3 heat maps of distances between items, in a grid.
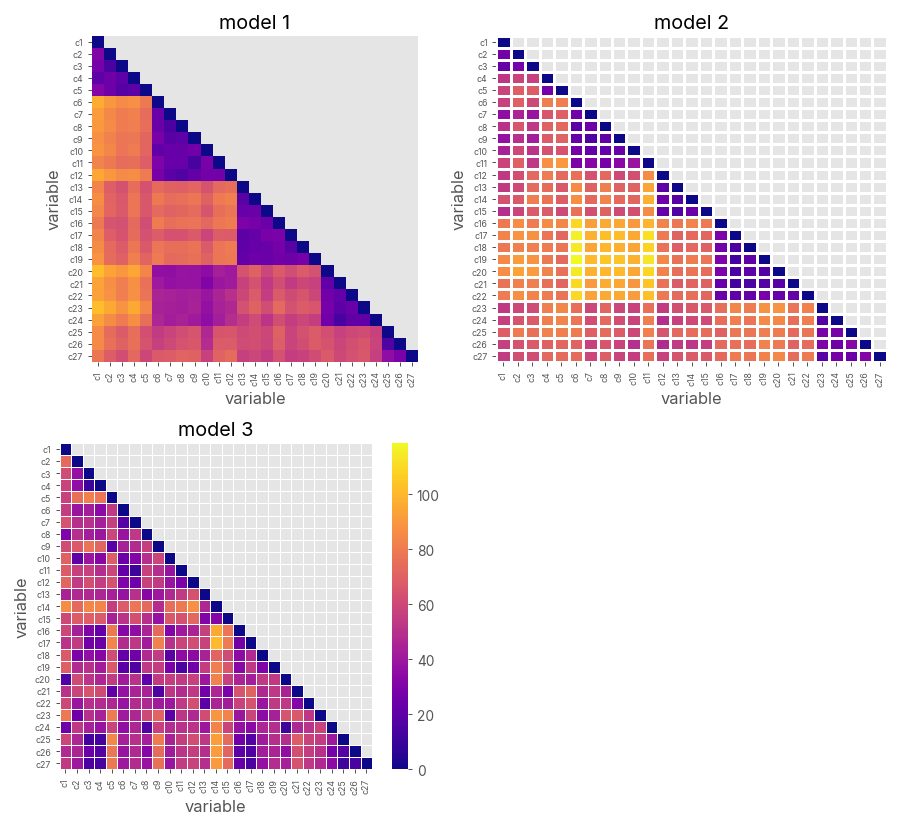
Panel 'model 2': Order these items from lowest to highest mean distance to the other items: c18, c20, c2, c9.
c9, c2, c18, c20
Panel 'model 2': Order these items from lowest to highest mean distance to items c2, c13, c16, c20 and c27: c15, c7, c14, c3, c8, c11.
c15, c14, c3, c7, c8, c11
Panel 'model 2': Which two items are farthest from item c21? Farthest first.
c6, c11
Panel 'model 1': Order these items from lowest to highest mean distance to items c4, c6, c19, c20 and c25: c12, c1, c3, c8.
c8, c12, c3, c1
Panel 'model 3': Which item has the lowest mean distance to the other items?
c6
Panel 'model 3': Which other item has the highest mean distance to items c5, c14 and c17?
c23
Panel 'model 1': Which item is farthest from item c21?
c1
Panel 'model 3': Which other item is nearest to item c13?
c22
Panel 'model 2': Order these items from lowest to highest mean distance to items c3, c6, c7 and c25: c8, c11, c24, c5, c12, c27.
c8, c11, c27, c24, c12, c5
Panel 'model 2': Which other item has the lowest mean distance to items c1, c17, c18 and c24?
c21
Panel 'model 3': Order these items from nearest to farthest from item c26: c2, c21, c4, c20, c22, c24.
c4, c24, c20, c2, c22, c21
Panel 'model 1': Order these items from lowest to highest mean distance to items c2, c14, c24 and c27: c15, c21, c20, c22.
c15, c21, c22, c20
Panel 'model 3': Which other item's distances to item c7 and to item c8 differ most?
c11
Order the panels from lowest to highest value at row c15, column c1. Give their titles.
model 2, model 3, model 1
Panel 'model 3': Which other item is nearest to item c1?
c20
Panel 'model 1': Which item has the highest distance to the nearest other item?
c27
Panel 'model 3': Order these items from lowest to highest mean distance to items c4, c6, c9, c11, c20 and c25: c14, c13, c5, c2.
c13, c2, c5, c14
